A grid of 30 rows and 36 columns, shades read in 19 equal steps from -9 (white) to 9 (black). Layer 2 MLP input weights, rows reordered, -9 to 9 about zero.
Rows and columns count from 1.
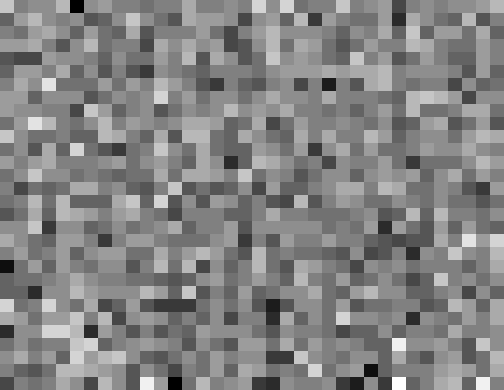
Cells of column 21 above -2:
24
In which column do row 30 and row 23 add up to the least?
11
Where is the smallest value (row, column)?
30, 29
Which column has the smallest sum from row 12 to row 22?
12
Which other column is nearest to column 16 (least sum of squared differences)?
22
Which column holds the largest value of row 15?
35
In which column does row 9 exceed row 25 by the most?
6
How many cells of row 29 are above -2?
23
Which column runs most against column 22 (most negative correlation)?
21
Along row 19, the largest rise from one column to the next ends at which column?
18
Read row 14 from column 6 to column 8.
1 0 1
